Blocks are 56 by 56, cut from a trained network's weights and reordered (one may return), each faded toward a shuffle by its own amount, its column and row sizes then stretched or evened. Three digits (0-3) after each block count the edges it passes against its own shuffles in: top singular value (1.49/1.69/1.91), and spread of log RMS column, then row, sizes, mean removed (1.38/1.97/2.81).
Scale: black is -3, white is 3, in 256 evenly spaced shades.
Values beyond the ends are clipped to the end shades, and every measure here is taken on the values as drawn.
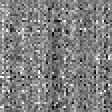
2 2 2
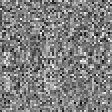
3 1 1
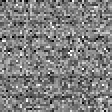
1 1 1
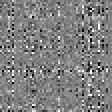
2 3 2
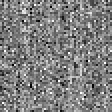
0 0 0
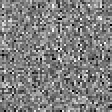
2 1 1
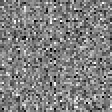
0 2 1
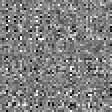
2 2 2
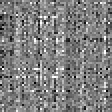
3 2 2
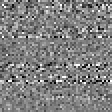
1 0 3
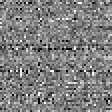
1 1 2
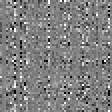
0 3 2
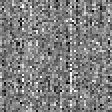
1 2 1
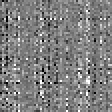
2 3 2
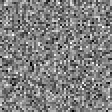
1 0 0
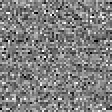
0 0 1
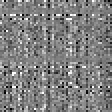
3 2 3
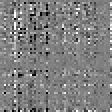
2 3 3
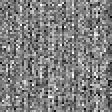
2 1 0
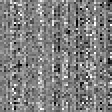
3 3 1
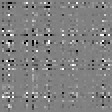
1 3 3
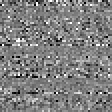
2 1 3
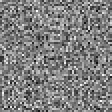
3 0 0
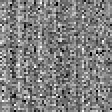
1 2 0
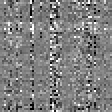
1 3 1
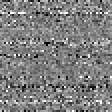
0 0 3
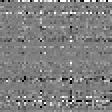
2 1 3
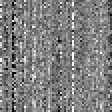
3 3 0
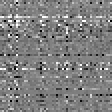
1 2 3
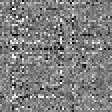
0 2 2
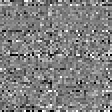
1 1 3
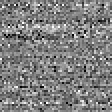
0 0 2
